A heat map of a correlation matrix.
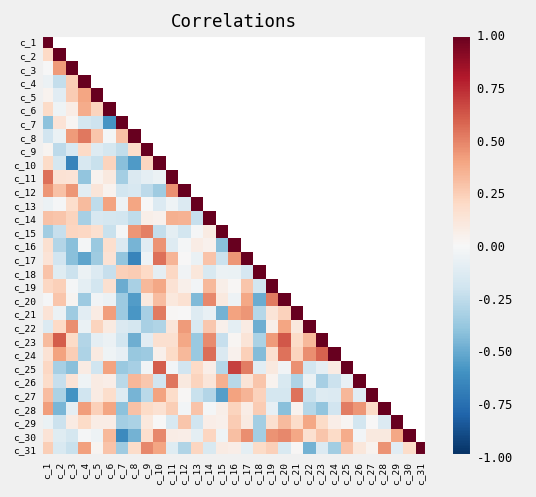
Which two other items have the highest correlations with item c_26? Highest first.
c_11, c_28
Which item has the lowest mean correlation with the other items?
c_7
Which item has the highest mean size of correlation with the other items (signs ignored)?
c_8
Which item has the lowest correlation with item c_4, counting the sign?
c_17
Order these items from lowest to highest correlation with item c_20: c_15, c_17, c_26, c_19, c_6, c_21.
c_26, c_6, c_15, c_21, c_17, c_19
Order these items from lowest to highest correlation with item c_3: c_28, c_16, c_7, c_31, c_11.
c_16, c_31, c_28, c_7, c_11
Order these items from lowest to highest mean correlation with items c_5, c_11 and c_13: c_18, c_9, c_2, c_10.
c_10, c_9, c_2, c_18
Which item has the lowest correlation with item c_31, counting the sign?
c_22
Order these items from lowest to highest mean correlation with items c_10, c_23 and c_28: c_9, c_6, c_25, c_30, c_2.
c_2, c_9, c_6, c_30, c_25
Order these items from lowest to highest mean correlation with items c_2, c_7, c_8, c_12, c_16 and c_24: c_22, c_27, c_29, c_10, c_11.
c_10, c_27, c_29, c_11, c_22
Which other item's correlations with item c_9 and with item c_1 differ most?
c_15
